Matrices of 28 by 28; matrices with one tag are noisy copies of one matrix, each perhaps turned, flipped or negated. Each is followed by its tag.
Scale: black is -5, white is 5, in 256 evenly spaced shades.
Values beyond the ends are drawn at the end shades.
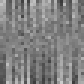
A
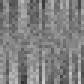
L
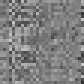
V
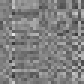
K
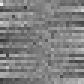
A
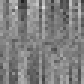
L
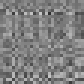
K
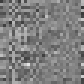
V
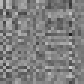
K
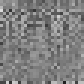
V
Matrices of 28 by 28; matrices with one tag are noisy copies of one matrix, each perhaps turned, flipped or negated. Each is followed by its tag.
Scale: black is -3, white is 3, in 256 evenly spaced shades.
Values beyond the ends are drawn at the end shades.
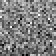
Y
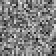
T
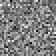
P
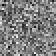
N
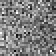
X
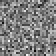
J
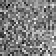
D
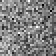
D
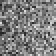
Y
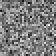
N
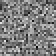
T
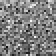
Y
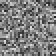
T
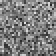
Y
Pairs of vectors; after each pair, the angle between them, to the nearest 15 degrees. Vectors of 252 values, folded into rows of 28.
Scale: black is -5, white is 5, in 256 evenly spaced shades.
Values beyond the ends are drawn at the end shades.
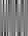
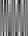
165 degrees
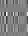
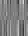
75 degrees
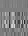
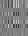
90 degrees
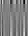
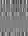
75 degrees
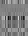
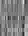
45 degrees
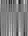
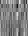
135 degrees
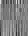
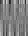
120 degrees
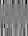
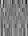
30 degrees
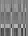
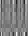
105 degrees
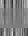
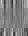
15 degrees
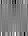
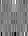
150 degrees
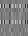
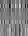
45 degrees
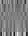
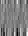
120 degrees
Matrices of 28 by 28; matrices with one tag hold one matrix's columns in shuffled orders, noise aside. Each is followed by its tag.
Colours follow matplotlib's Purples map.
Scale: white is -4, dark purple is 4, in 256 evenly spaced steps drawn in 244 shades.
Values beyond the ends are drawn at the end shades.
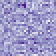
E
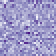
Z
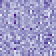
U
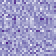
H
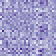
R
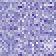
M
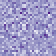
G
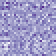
M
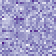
H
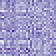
R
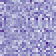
H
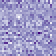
Z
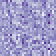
U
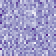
U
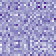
M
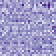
E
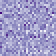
G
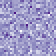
G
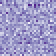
E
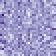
U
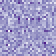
H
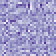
E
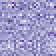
M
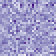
E
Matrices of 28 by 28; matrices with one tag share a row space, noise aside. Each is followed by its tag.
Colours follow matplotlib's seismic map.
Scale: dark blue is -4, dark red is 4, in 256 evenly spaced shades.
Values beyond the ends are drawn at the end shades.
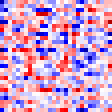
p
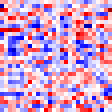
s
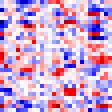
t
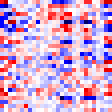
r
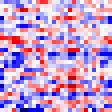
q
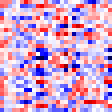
p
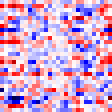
s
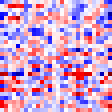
s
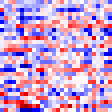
q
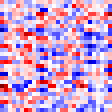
p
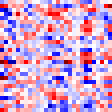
r
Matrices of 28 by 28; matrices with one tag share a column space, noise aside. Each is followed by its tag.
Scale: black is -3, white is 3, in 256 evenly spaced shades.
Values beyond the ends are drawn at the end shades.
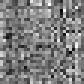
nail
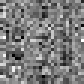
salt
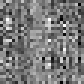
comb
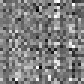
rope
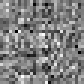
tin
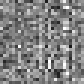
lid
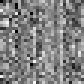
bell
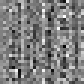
lid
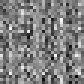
tin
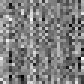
comb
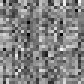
nail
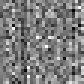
salt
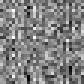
salt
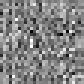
tin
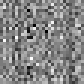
salt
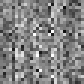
nail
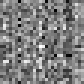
lid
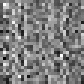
tin
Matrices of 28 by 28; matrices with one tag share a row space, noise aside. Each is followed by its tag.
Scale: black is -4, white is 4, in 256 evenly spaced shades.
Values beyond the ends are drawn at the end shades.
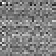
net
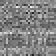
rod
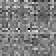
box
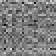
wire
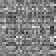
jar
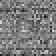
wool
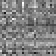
wire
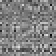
wool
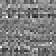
box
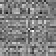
rod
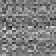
wire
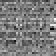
jar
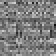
jar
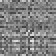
rod
